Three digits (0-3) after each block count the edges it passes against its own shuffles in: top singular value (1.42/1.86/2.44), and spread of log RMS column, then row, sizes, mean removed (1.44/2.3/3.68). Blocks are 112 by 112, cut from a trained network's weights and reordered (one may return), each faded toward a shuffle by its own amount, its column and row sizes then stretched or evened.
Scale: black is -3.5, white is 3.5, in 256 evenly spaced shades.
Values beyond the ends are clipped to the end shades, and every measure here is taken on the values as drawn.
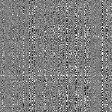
1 3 1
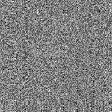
2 1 0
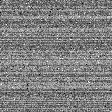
3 0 0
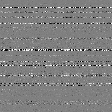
3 0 3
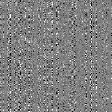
3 3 0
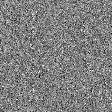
0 1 0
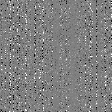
0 3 0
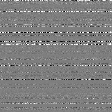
2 0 3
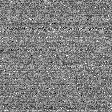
1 0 2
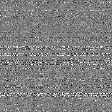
1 1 3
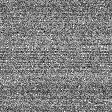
2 0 0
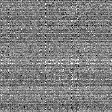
3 2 1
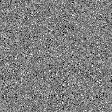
1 1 0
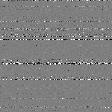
3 0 3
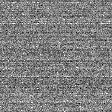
2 1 1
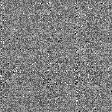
0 2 1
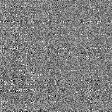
0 2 2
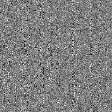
1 2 1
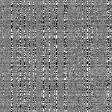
3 3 0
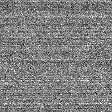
2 1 1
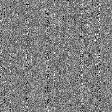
1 2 0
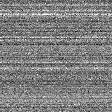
3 0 2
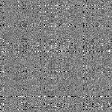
2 2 2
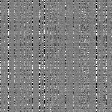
3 3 0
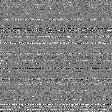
2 1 3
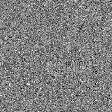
1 0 1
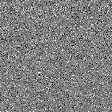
2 0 1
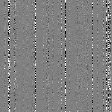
2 3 0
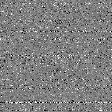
2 1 2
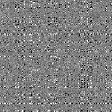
3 2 2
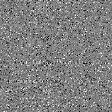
1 1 1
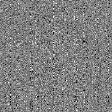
1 2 1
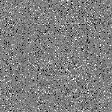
1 2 0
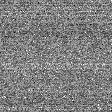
1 0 1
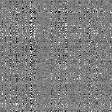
1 3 2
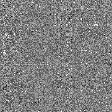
0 2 1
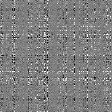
2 3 2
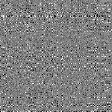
3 2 2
